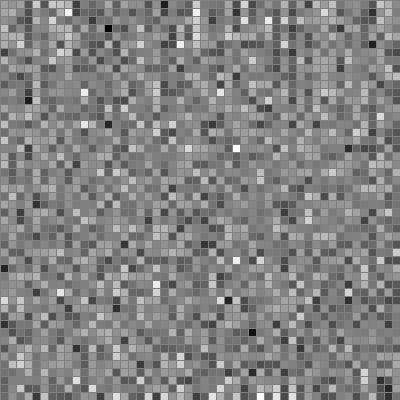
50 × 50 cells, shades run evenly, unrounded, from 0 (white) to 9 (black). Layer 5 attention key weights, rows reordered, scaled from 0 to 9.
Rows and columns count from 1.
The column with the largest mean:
47
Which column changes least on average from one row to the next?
45
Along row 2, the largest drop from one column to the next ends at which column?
25
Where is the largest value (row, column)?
4, 14
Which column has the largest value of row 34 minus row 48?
10
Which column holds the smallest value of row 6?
23
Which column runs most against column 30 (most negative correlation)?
44
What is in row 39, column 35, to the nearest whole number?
3
